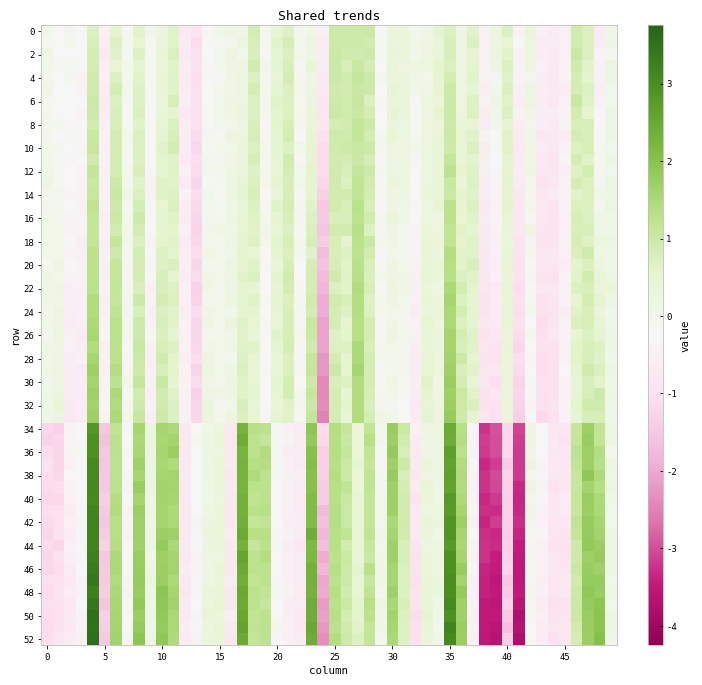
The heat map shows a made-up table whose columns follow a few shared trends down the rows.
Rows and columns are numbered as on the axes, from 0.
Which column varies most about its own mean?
39
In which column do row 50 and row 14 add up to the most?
4
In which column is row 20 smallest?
24
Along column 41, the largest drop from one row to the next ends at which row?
34
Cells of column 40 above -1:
34
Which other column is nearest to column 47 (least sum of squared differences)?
8
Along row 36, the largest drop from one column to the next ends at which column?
5
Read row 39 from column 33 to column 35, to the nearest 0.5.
0.5 0 2.5
